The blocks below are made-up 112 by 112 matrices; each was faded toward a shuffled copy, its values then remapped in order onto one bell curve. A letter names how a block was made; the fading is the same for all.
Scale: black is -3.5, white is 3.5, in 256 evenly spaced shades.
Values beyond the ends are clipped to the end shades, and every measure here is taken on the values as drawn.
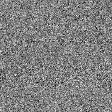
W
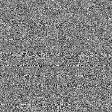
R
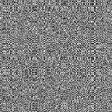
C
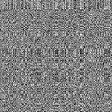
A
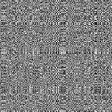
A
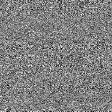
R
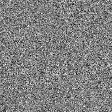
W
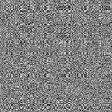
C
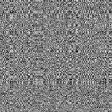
A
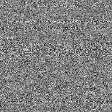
R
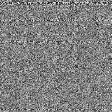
R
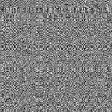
A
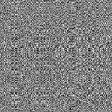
C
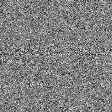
W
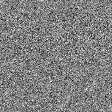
W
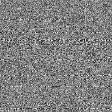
R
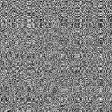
C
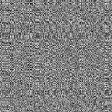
C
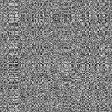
C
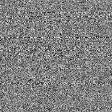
R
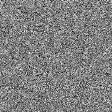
W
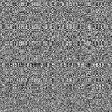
A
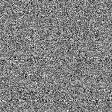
W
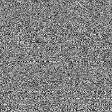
R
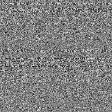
R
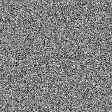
W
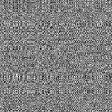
C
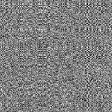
C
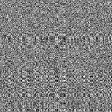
C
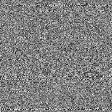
R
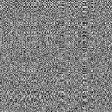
C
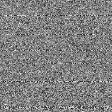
R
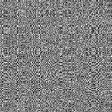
C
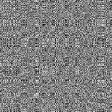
C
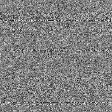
R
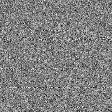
W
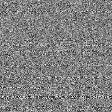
R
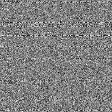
R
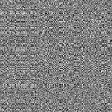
A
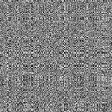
C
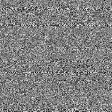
R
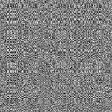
A
